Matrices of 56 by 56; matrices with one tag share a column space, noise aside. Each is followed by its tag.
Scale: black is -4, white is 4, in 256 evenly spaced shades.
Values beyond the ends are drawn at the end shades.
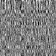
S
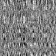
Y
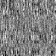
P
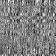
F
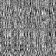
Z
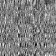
Y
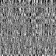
F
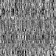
P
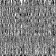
F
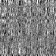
F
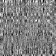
F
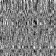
S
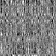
F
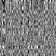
S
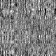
P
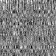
S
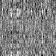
P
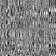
Z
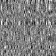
S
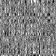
F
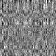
S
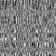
Y
